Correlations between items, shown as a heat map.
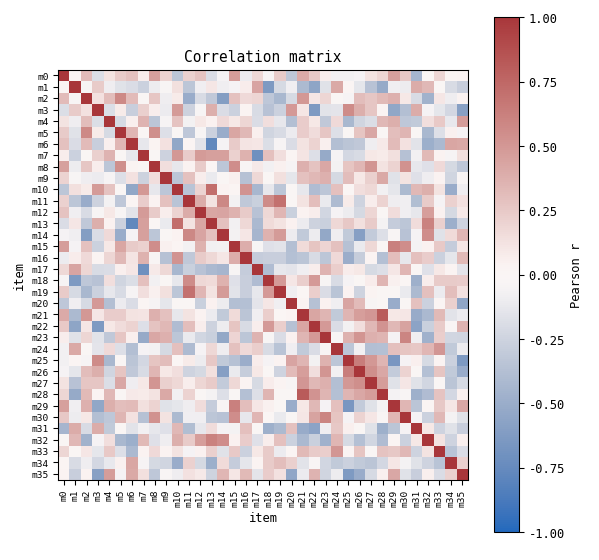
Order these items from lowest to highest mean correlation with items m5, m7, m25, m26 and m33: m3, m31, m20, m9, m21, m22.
m31, m9, m22, m20, m3, m21
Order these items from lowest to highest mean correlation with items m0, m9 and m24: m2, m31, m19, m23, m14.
m31, m14, m19, m2, m23
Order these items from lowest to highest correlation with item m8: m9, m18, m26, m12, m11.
m18, m11, m9, m12, m26
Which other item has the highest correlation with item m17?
m1
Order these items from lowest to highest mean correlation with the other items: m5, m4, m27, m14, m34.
m34, m14, m4, m5, m27
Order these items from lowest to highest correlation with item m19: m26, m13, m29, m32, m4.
m26, m4, m29, m13, m32
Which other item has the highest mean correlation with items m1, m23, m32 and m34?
m17
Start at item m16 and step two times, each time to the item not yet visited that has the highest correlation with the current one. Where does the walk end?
m13
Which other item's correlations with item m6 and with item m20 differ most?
m35
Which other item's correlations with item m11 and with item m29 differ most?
m2
